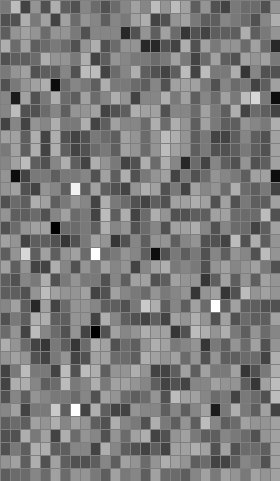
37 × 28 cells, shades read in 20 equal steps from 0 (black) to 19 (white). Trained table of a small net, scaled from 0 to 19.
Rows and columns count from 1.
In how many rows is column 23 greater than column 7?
15
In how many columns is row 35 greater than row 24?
15
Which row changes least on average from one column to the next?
37
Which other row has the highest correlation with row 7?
18
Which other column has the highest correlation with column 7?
3
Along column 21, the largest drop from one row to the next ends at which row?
27
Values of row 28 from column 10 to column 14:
12 12 8 8 7
